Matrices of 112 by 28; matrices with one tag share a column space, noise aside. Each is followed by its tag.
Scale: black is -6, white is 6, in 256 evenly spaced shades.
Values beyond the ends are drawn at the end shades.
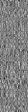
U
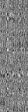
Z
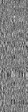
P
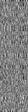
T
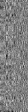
T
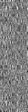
T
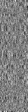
T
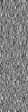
T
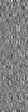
T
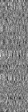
T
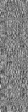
U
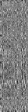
U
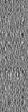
P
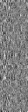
T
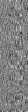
T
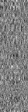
T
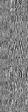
P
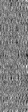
T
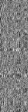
Z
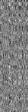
T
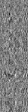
Z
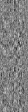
P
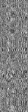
Z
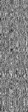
Z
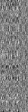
T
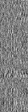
Z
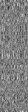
T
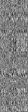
Z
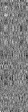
T
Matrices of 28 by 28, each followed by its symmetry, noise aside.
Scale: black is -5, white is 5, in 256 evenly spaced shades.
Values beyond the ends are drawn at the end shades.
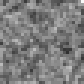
symmetric across the other diagonal.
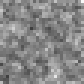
symmetric across the other diagonal.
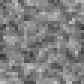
same after a half turn.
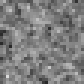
no symmetry.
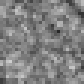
symmetric across the other diagonal.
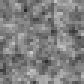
antisymmetric.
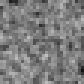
symmetric across the other diagonal.
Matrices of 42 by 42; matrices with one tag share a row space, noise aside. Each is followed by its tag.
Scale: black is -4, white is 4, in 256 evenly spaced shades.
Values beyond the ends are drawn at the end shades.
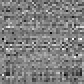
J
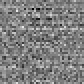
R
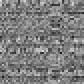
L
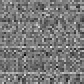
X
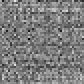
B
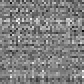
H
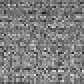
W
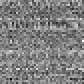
H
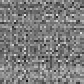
X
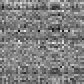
L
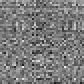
R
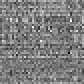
H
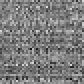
H
